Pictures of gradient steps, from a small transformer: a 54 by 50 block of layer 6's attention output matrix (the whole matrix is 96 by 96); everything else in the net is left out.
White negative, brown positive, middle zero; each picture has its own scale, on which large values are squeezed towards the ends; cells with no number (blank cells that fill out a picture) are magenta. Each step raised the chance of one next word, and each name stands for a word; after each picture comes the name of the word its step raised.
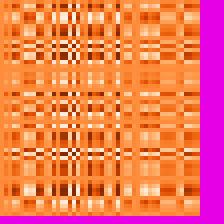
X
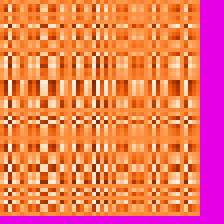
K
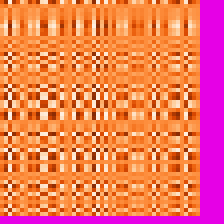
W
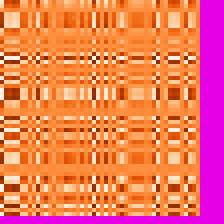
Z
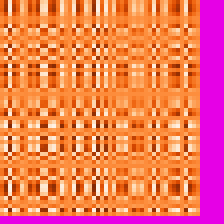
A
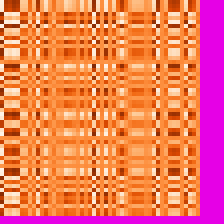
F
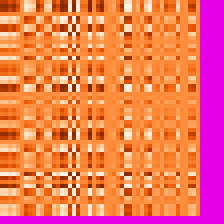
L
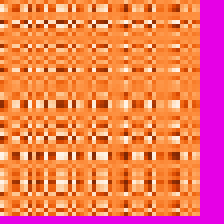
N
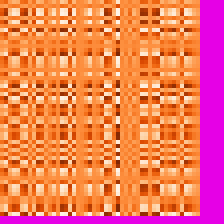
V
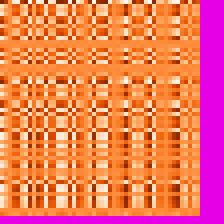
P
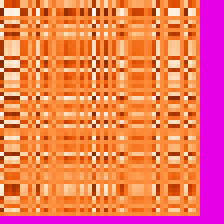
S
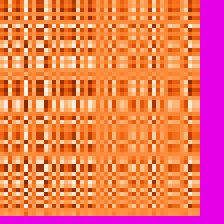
K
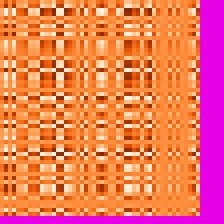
S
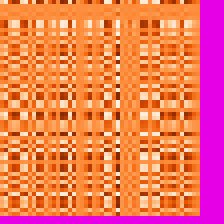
W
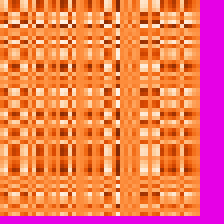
F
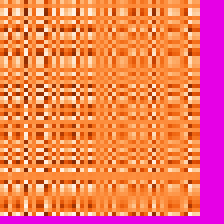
V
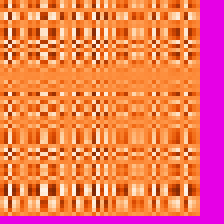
X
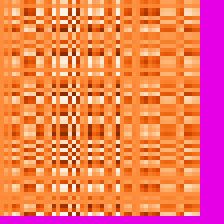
V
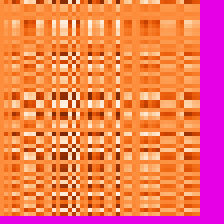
W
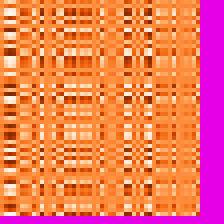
V
